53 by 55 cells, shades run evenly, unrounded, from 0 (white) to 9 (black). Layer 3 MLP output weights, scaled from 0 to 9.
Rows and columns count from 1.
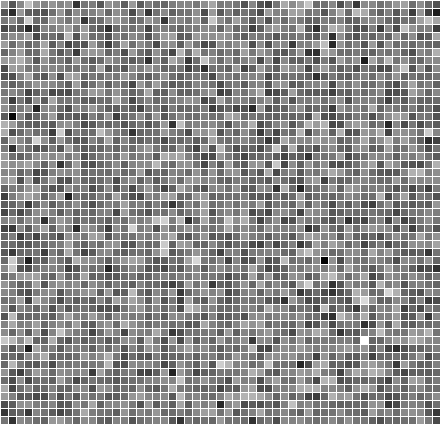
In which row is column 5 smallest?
18
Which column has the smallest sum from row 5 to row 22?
41
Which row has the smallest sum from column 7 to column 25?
33
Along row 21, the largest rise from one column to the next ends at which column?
36
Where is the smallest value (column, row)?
46, 43
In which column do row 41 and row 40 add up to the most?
42
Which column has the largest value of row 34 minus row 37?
14
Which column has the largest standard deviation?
2
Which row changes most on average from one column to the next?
17
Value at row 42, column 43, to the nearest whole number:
7
